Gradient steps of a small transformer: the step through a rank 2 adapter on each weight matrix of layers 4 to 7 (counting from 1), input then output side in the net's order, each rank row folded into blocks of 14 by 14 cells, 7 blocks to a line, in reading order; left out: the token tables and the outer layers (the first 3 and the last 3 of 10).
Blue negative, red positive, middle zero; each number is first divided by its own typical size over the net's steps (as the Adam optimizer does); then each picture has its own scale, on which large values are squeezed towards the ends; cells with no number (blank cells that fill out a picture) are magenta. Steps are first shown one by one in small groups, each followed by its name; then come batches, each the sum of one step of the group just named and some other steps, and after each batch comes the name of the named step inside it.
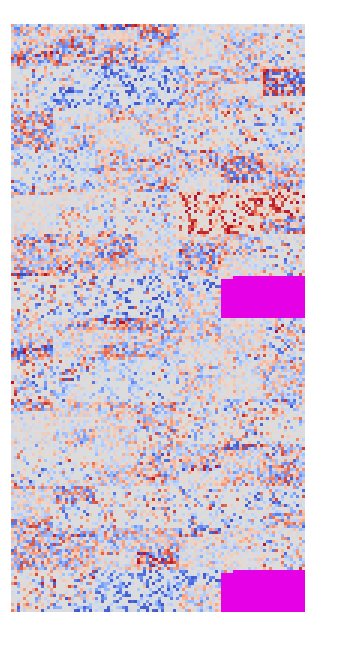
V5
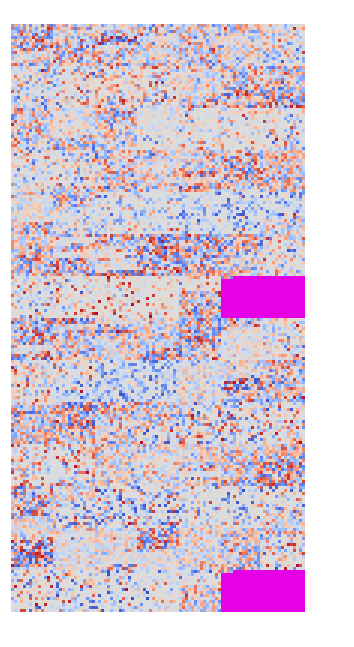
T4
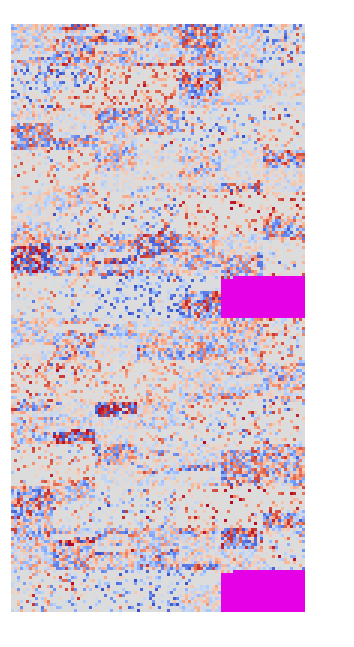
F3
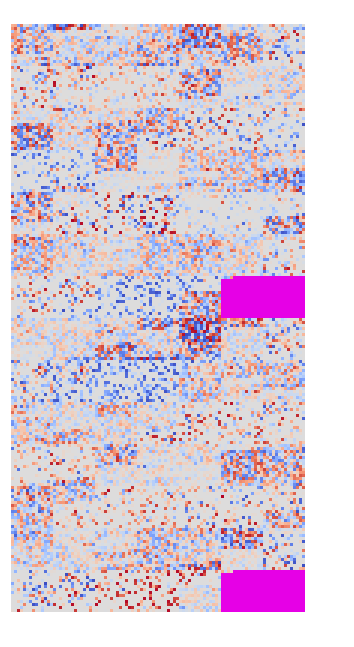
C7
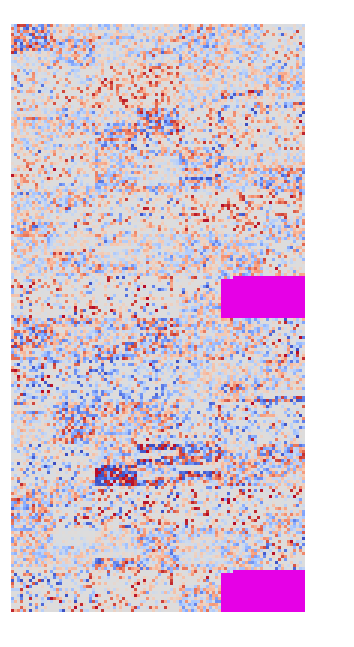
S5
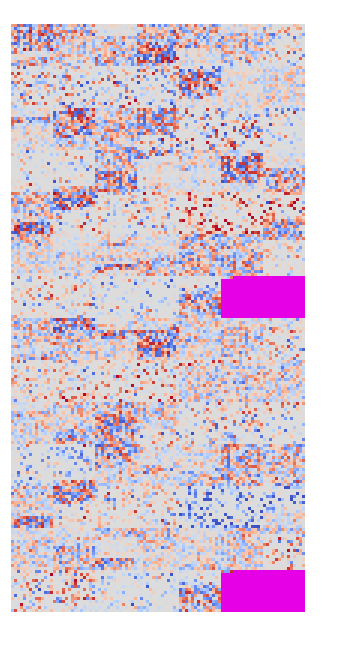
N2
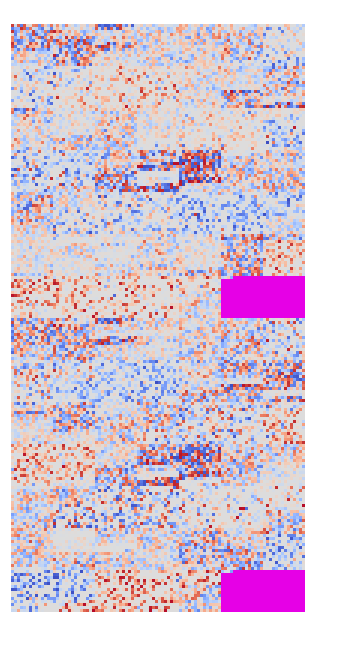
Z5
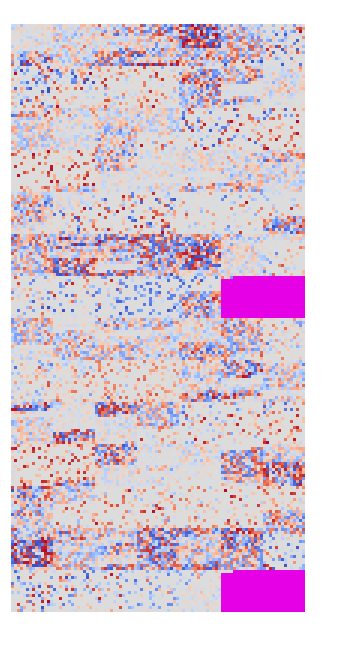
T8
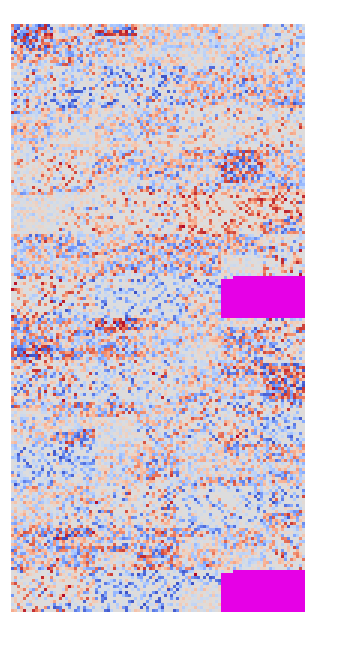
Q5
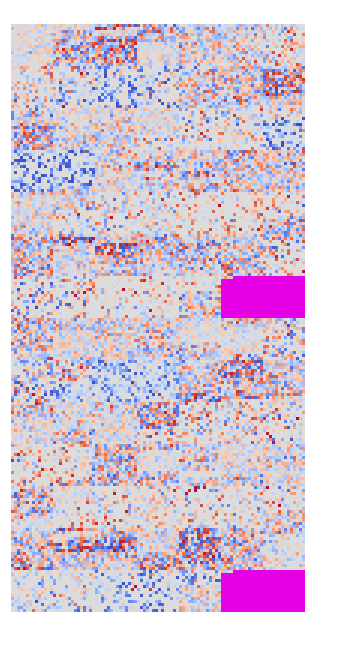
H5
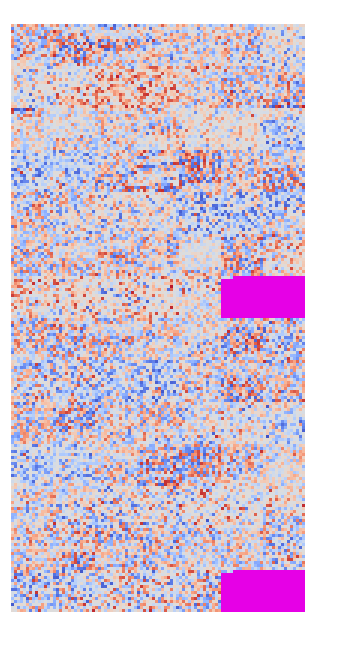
Z5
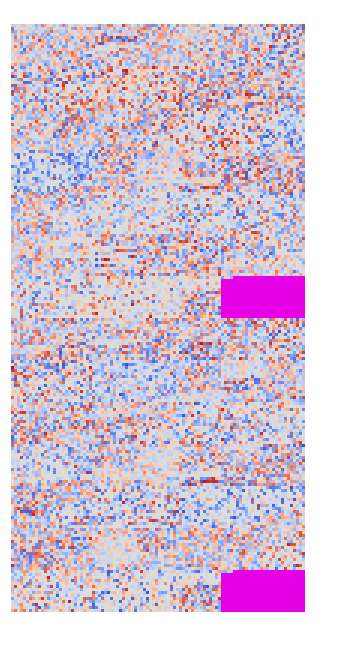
T4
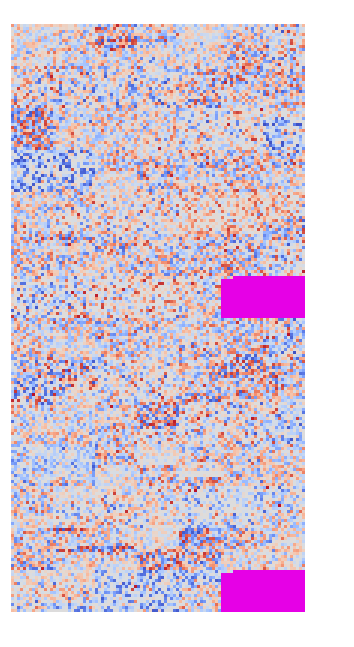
H5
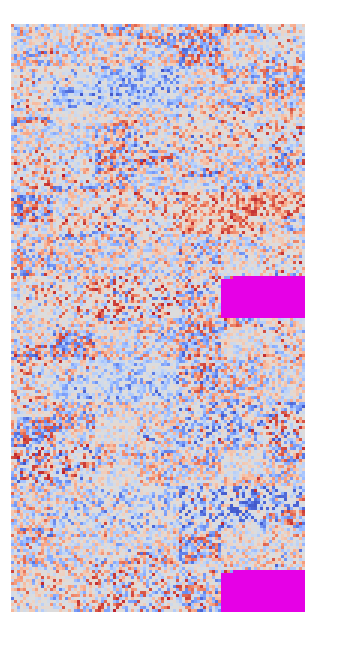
V5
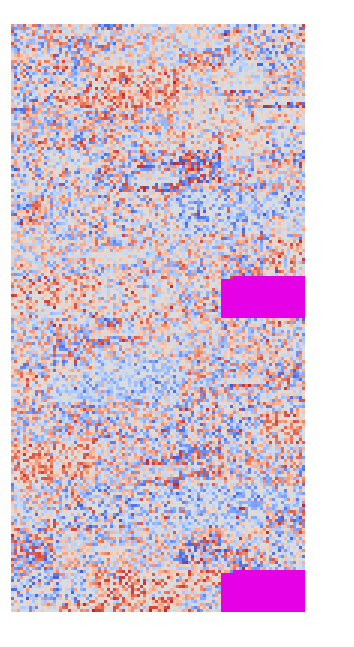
Z5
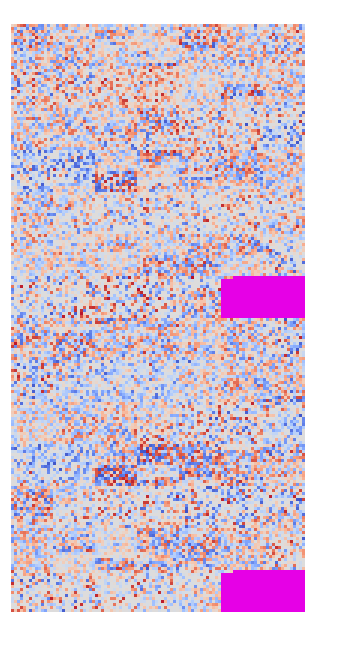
S5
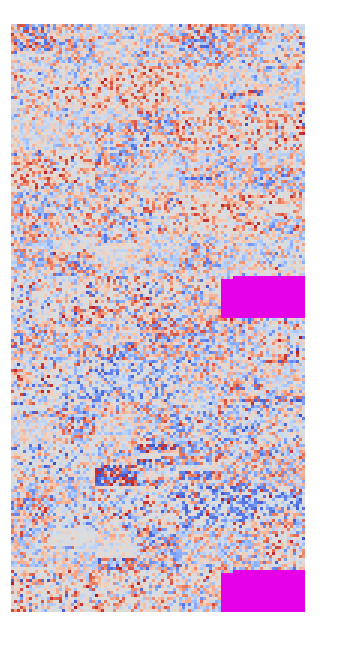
S5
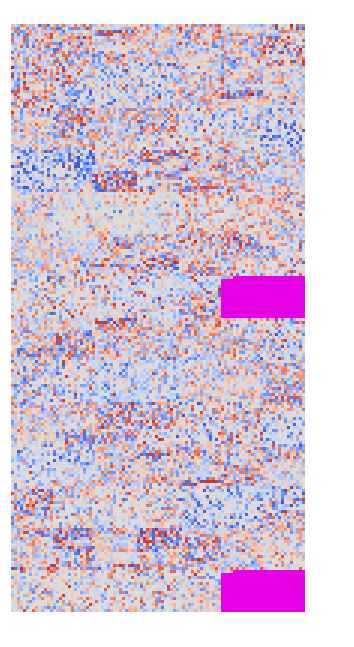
Q5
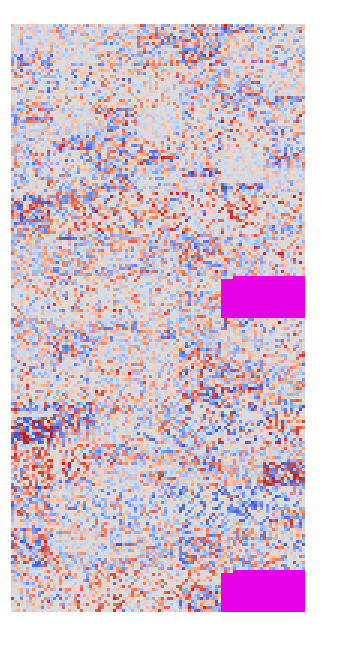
T8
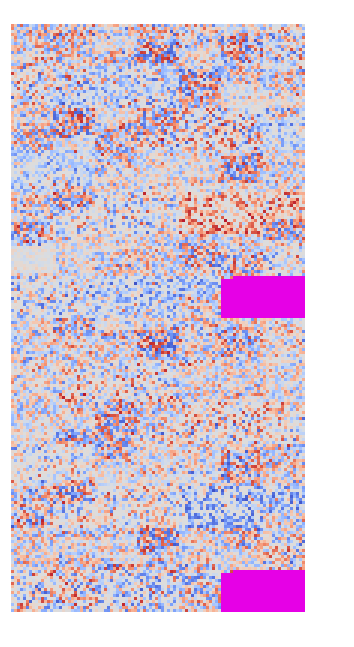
N2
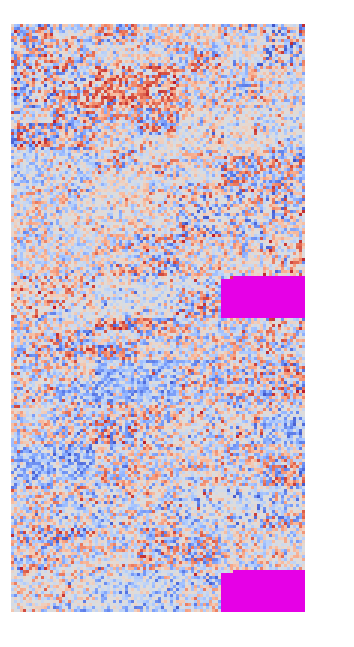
Q5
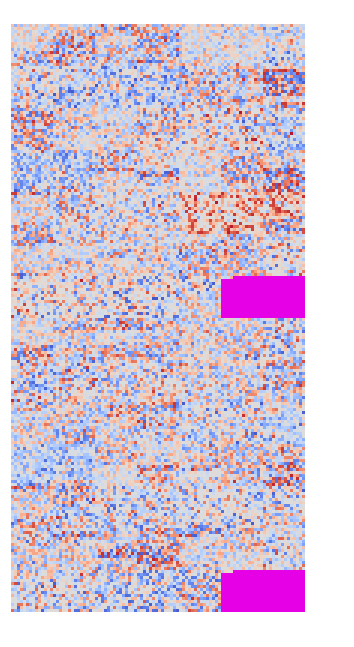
V5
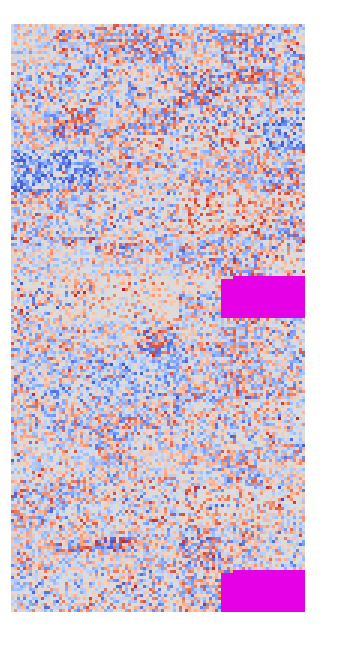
H5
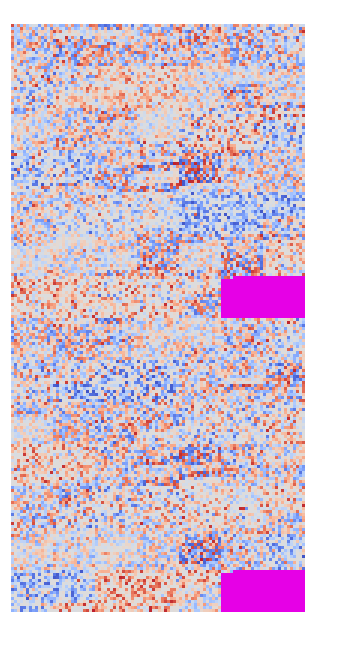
Z5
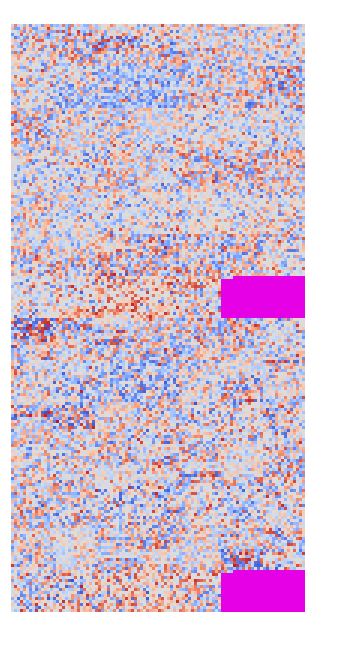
T4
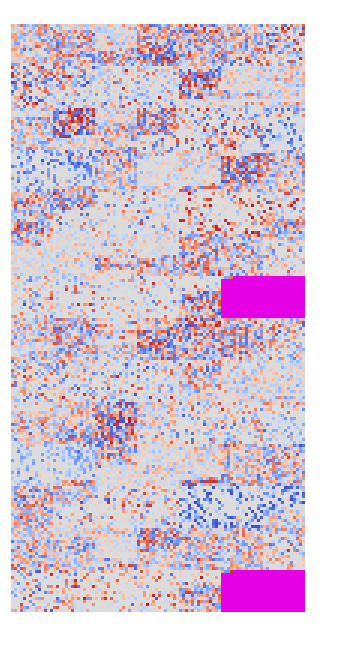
N2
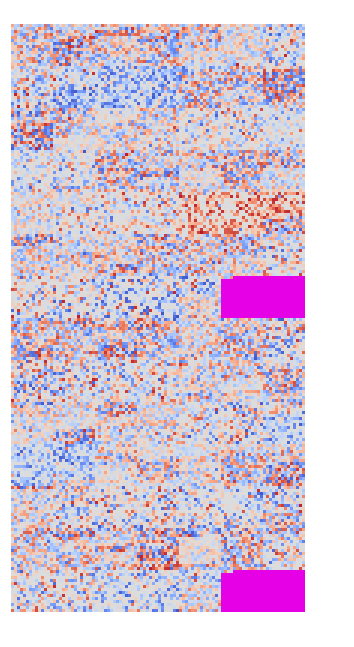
Q5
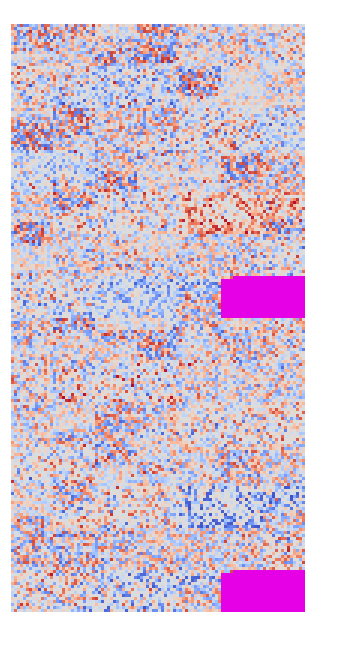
N2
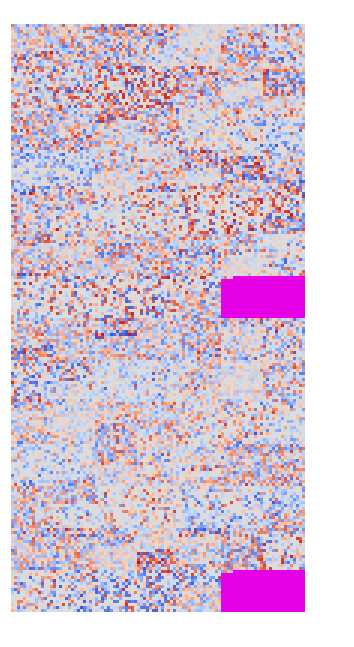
V5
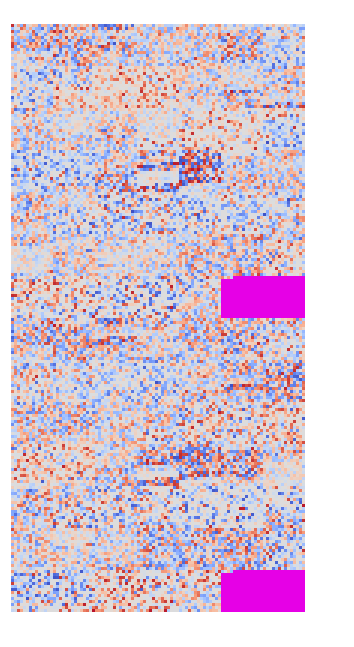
Z5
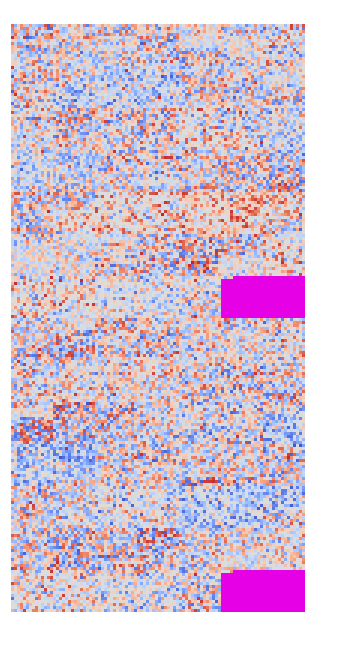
Q5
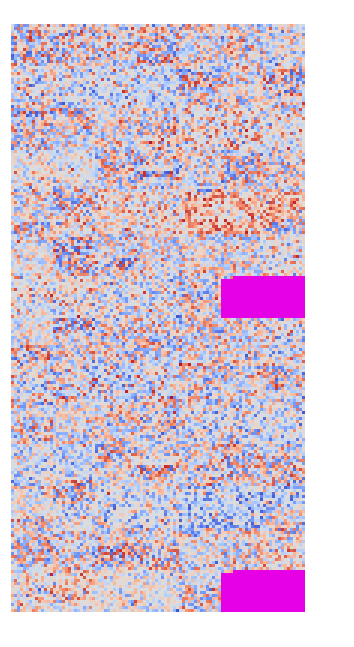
N2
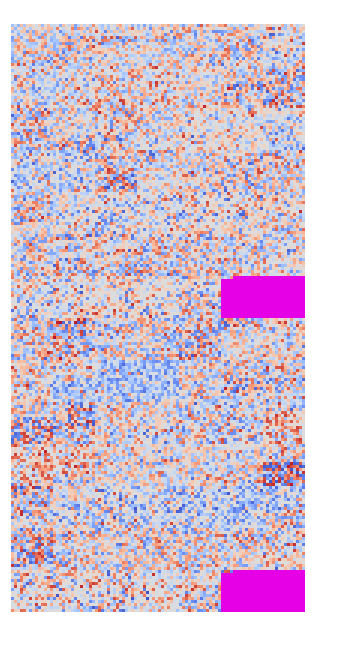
T4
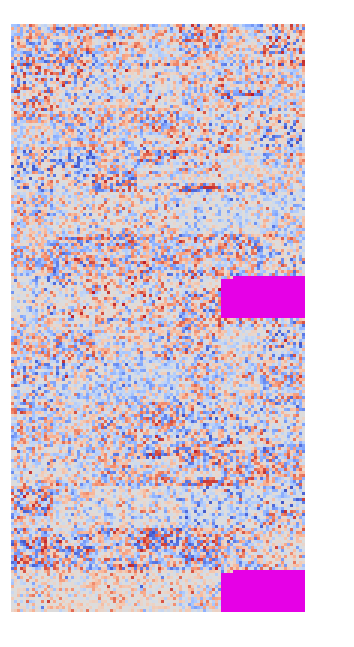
T8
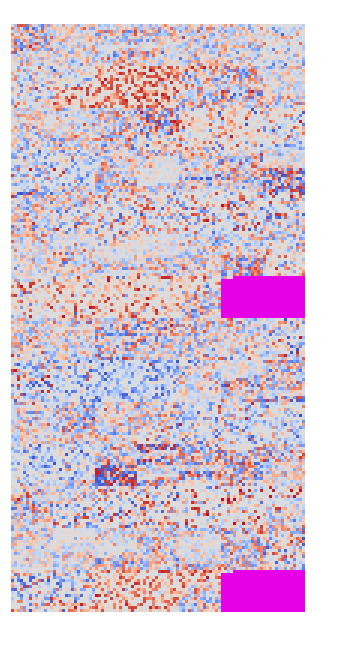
S5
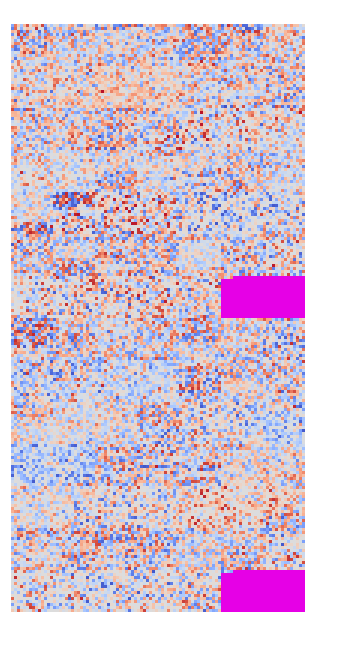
C7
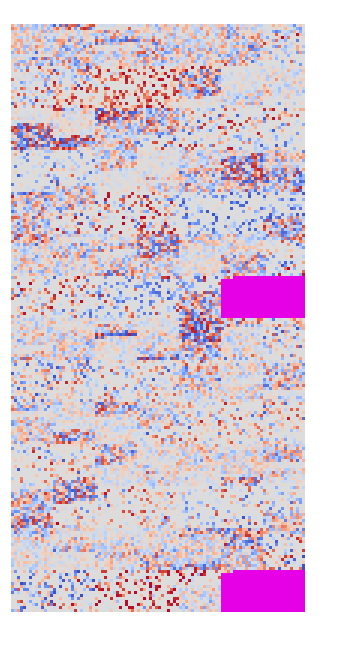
C7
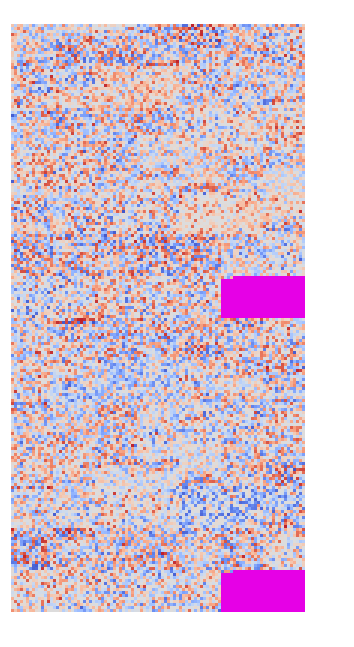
T8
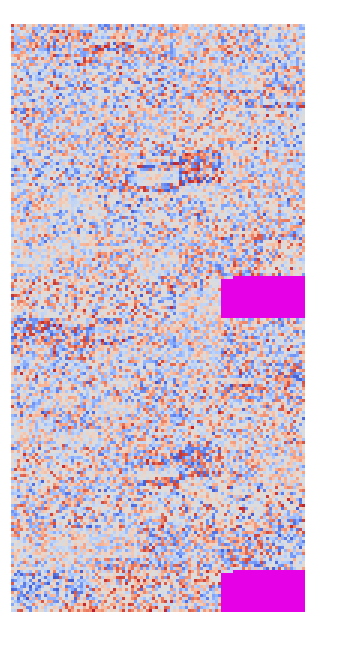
Z5
